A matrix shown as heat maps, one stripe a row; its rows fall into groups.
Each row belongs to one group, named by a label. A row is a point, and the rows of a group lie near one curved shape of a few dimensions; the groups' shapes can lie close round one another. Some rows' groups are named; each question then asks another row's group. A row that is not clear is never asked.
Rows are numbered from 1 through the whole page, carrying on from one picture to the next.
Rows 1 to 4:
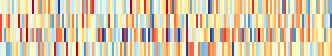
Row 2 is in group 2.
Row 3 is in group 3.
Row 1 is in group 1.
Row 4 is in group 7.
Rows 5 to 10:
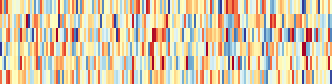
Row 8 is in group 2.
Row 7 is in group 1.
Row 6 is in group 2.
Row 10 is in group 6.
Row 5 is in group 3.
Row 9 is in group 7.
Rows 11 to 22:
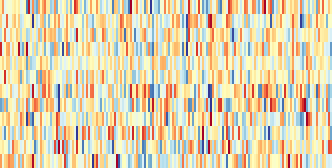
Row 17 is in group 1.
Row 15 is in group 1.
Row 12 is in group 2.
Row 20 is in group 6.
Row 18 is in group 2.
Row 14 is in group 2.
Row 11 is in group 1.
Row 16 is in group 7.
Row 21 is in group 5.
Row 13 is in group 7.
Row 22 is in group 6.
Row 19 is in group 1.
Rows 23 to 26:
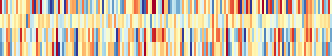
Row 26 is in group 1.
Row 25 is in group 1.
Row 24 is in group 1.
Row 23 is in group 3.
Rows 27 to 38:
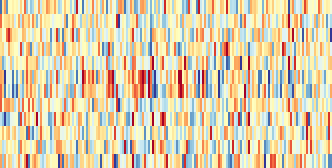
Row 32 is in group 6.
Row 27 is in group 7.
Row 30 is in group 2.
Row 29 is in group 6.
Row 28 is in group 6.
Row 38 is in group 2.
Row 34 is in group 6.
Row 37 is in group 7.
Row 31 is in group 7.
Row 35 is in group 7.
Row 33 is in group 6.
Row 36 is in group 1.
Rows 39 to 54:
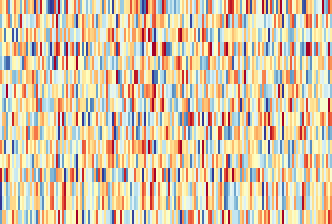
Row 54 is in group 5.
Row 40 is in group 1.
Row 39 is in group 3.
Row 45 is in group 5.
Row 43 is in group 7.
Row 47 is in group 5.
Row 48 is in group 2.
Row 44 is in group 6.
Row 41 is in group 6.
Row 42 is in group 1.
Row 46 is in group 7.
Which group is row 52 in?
2
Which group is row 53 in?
2
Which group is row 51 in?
3
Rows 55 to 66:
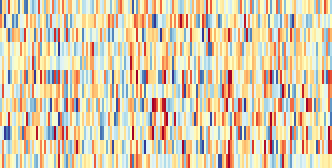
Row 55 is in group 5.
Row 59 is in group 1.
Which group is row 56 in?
6
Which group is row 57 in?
5
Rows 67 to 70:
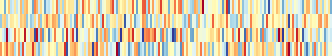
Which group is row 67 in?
6
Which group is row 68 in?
7
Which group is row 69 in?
5
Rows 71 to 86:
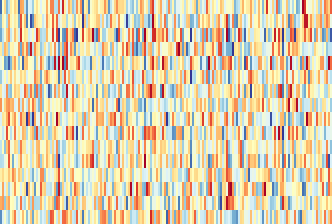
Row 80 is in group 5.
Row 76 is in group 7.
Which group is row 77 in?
5
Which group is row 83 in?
2
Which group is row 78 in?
6
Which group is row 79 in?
1
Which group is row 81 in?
1
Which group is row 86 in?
2
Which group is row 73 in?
1
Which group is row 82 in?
1
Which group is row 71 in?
2
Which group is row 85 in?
3
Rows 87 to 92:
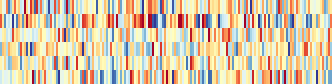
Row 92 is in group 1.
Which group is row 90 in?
7
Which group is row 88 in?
6
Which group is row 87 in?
5
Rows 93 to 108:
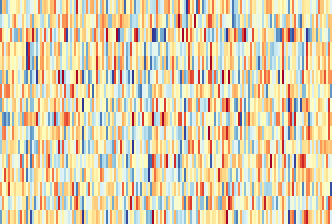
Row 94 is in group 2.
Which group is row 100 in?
7
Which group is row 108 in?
7
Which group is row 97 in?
1
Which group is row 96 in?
1
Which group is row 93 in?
7
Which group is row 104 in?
2
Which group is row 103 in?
5
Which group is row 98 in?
5
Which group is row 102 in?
7
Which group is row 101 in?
7
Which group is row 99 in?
6
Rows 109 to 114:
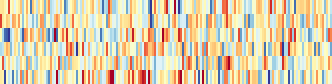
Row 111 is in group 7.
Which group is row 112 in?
5
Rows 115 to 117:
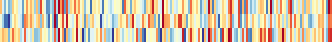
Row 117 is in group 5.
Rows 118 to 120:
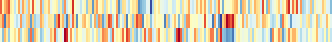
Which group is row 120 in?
2
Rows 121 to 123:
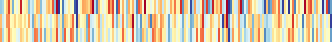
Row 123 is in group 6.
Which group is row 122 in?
6
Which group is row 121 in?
1
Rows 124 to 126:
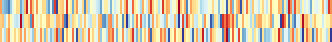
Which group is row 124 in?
7
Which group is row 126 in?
6
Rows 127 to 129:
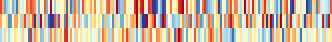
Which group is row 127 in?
6
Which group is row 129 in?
2
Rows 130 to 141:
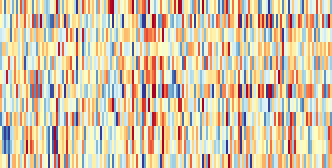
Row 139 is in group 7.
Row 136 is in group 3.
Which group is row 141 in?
5
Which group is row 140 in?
7
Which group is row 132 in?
5
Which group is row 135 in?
5
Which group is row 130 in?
6
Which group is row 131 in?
3
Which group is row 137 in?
6
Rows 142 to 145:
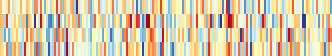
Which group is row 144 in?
7
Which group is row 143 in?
3
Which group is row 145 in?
5
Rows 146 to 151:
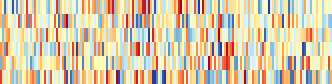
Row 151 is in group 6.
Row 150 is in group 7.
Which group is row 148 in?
7
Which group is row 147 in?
2
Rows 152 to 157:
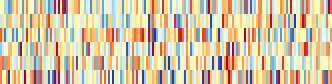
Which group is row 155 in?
7
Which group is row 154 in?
6
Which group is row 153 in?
2
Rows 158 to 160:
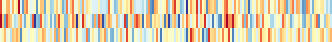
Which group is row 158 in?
2
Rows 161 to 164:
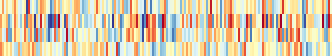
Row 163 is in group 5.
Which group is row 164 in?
6
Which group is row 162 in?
3
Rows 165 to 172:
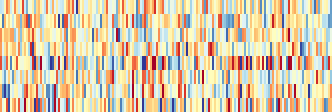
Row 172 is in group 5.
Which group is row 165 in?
5
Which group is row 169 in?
3
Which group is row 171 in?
7
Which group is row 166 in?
2
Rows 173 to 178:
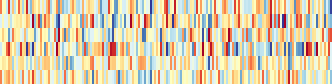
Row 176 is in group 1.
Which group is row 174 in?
1
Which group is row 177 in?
1
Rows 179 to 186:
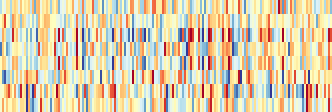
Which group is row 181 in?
5
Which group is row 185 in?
1
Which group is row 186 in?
1
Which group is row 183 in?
5
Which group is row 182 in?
7
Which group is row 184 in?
7
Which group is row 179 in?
1
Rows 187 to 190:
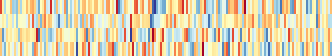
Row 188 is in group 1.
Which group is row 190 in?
6
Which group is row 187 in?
6
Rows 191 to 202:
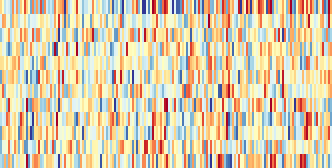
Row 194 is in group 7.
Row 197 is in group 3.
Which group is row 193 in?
1
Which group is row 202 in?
2
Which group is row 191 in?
3
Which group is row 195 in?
2
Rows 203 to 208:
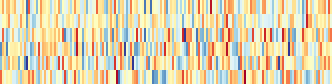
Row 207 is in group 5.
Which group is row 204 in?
1
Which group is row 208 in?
6
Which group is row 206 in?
7
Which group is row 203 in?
1
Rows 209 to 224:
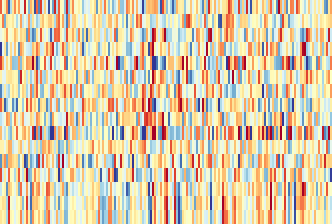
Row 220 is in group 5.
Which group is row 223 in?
2
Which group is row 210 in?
3
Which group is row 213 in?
6
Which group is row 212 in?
2
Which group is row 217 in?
5
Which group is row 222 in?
2
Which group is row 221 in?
2
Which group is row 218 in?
3
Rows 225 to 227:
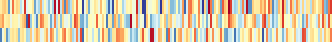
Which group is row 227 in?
2
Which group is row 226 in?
1
